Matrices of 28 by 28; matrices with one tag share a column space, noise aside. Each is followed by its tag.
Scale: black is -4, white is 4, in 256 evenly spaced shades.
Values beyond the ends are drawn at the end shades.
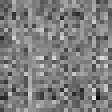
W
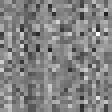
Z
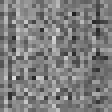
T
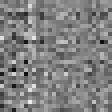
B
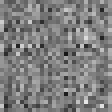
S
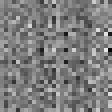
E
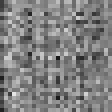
T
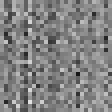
B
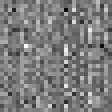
S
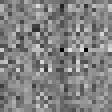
Z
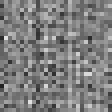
B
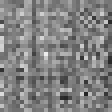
T
